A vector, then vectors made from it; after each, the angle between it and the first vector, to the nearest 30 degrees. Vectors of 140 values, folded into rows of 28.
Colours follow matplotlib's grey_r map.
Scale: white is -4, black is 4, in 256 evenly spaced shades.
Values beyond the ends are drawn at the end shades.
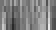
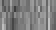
30 degrees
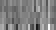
60 degrees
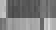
90 degrees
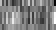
120 degrees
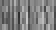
60 degrees
